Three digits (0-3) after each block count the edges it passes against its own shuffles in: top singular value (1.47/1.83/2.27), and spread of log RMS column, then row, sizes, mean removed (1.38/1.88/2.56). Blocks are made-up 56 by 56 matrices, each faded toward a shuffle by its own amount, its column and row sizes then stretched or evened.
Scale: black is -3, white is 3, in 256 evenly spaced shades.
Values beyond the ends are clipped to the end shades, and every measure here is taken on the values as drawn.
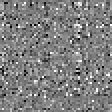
2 1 2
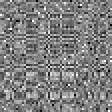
3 0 1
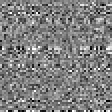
3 1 3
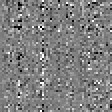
0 3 2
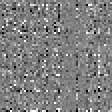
1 3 2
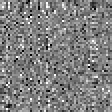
2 2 0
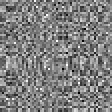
3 2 0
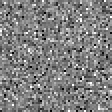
0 0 0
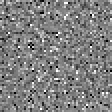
0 1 1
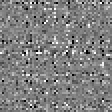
1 2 3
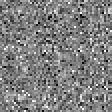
2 1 0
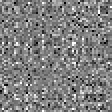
2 2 1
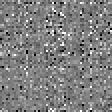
0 3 2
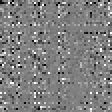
0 3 3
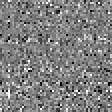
1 2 3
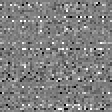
0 1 3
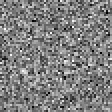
0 0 0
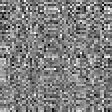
3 1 2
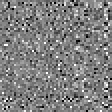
2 1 1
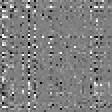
3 3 2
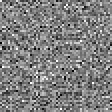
2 0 1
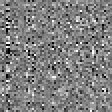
1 3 2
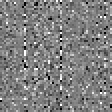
2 3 0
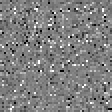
0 1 1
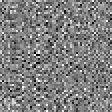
3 2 0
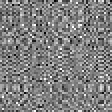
3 0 1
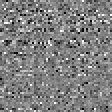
2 0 3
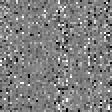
0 3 0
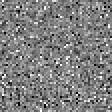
0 1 1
